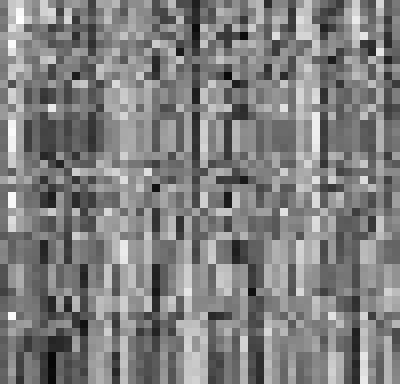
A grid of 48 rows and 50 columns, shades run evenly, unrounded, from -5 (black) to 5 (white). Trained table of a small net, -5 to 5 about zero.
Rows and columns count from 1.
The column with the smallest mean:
20
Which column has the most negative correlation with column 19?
43
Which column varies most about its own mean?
7
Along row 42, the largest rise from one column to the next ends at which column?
46
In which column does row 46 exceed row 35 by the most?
42
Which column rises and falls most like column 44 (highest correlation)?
9
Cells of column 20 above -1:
16
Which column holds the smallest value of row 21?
8
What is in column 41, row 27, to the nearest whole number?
2
